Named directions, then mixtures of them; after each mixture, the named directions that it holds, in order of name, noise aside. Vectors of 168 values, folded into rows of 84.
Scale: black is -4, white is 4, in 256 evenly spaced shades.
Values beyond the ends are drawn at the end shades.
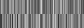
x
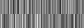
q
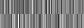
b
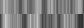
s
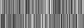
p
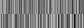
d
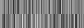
p, q.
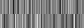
q.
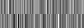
b, x.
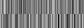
b, d.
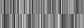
b, q, s.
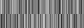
d, p, x.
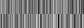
d, x.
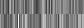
b, s, x.
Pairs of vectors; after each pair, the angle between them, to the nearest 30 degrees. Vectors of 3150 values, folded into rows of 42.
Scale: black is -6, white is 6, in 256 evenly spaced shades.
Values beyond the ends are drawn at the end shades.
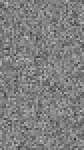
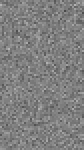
120 degrees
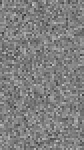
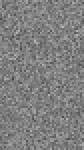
120 degrees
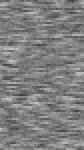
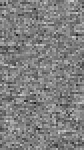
120 degrees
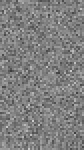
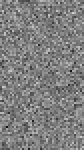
150 degrees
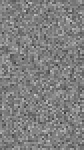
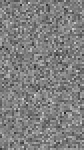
60 degrees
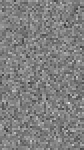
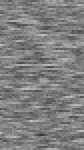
90 degrees
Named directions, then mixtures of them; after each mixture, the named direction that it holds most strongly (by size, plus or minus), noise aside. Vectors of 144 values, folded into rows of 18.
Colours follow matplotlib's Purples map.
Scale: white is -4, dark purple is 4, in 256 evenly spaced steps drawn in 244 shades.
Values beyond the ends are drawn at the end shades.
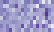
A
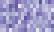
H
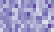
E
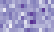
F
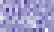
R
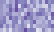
H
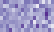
A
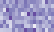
F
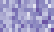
E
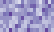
E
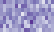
F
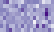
A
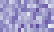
E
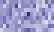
E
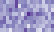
H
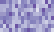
E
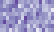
H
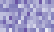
H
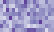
R
